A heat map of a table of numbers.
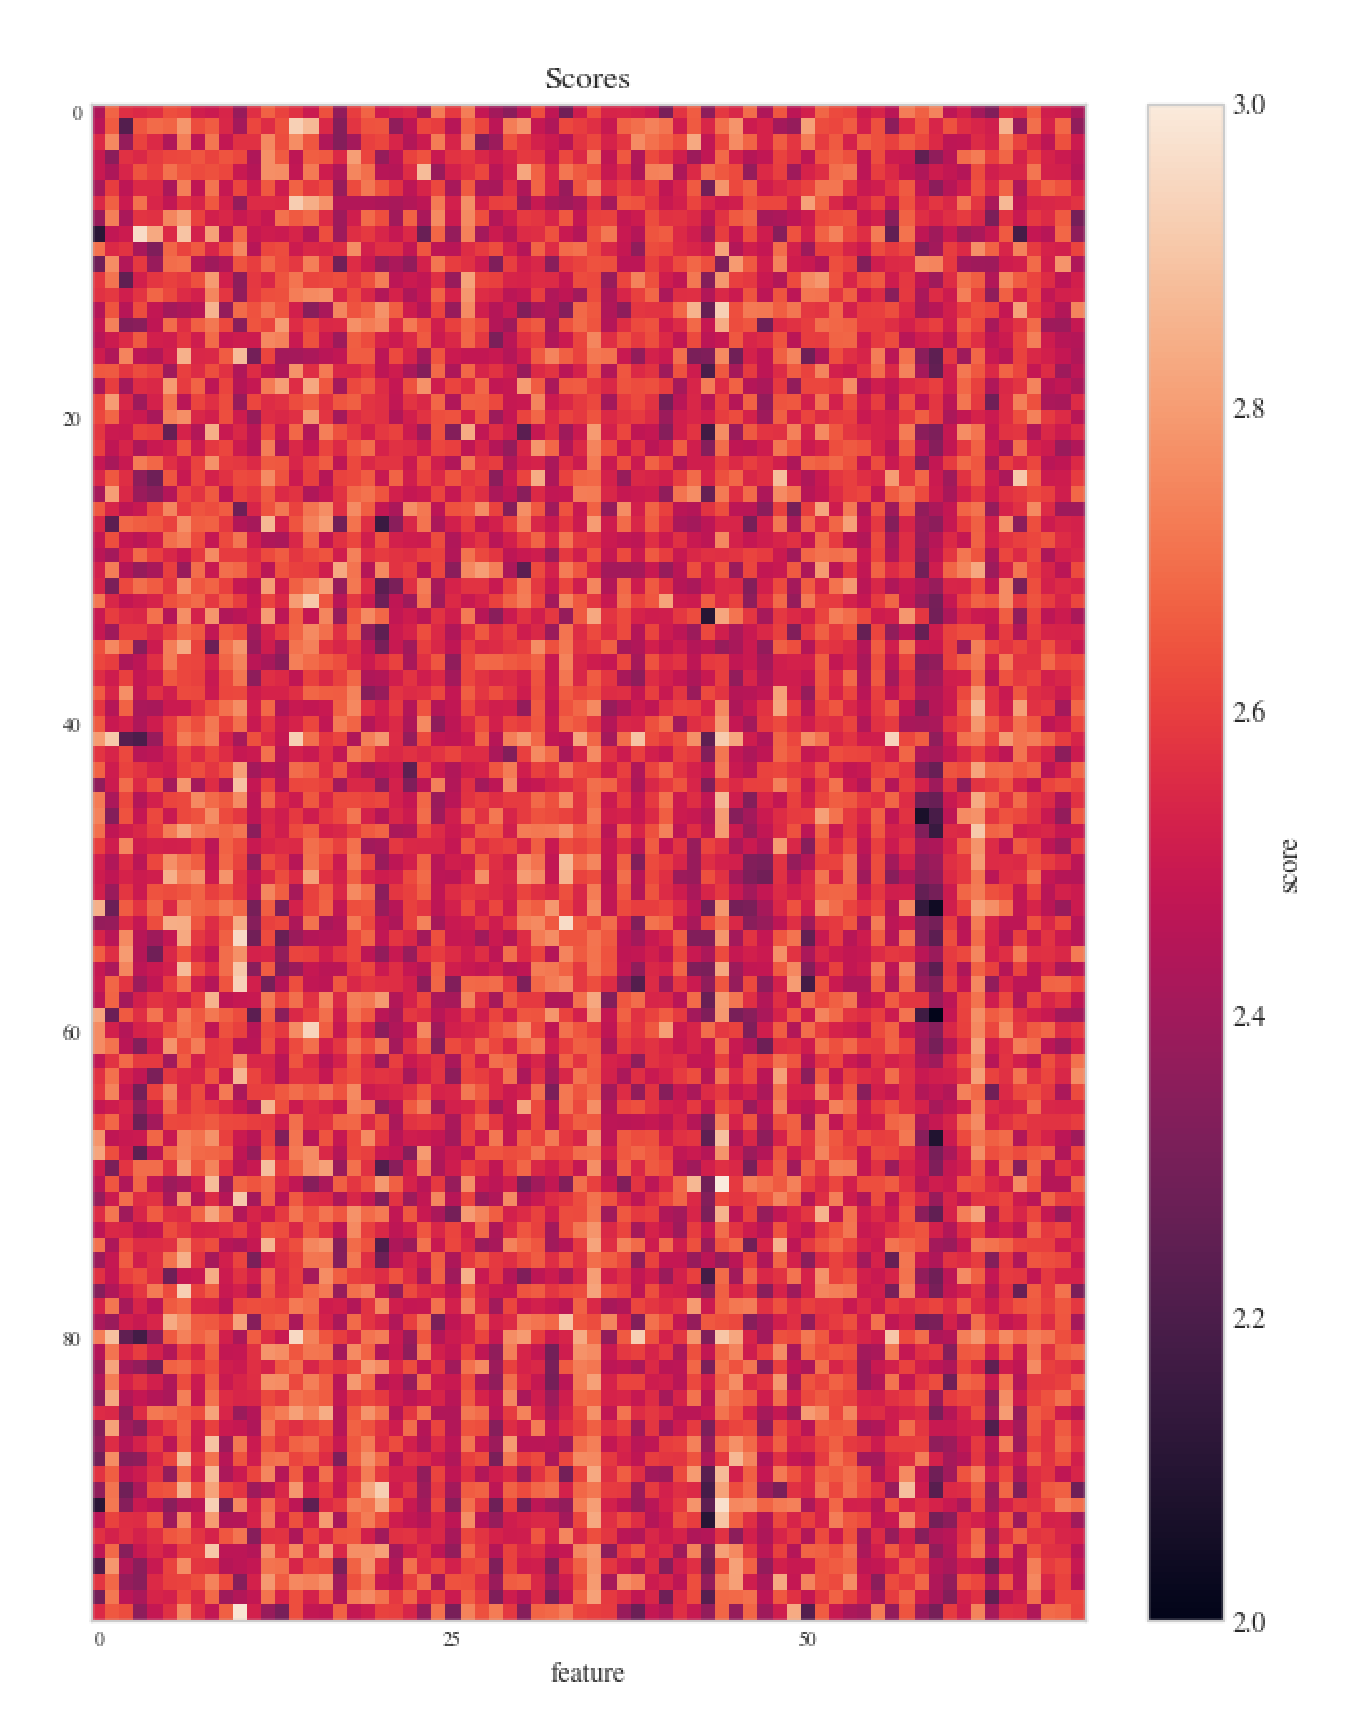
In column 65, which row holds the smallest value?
8
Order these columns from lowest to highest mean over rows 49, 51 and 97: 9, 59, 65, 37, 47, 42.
59, 47, 42, 65, 9, 37
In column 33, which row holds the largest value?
53
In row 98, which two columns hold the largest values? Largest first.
10, 49
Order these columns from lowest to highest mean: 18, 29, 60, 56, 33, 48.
60, 56, 29, 33, 48, 18
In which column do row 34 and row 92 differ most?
43
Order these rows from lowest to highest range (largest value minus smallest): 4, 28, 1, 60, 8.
28, 4, 60, 1, 8
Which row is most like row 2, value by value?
78
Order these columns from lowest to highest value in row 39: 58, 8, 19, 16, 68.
58, 68, 16, 19, 8
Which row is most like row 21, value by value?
76
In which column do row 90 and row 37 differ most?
20
